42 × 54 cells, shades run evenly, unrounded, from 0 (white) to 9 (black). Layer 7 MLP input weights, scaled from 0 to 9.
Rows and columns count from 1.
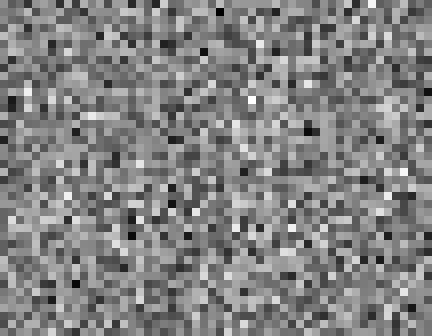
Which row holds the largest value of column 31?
22
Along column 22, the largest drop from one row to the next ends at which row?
27
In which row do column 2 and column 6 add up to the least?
28
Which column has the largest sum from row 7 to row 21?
2
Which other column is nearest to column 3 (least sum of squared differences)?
19
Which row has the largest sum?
40
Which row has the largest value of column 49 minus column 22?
30
